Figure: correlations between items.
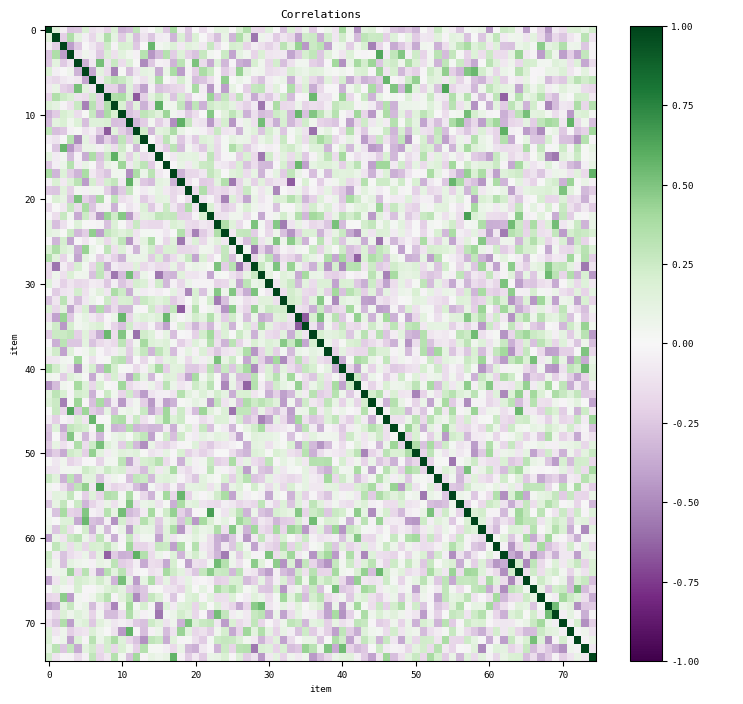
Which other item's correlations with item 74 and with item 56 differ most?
17
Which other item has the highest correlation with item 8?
36
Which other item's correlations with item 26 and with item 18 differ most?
5
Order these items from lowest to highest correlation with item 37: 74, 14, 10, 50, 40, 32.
74, 50, 40, 14, 10, 32
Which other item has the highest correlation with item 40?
73
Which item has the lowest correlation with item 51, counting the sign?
55
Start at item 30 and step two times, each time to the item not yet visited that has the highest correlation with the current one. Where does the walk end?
12
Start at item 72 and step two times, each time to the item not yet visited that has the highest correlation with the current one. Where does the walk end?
39
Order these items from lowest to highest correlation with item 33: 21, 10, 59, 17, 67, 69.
10, 69, 21, 67, 17, 59
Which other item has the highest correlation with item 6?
46
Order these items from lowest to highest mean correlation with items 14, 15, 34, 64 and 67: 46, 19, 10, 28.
28, 19, 46, 10
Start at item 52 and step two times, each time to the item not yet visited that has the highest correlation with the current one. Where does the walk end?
22
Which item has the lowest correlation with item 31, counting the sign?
19
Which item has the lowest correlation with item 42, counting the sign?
27
